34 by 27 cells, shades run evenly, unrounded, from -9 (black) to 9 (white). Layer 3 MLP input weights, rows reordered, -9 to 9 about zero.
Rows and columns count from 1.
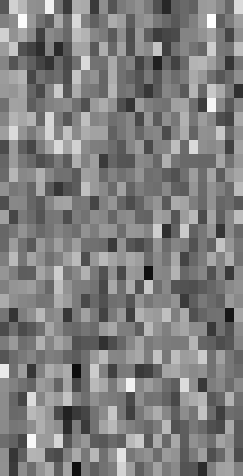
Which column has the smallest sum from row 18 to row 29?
24
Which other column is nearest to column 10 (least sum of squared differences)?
27
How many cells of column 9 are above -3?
29
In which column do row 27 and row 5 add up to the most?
1
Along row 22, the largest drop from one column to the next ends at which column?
21
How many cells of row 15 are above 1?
7
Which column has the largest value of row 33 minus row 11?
14
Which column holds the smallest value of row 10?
19
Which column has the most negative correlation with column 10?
26
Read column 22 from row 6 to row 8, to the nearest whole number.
3 4 -1
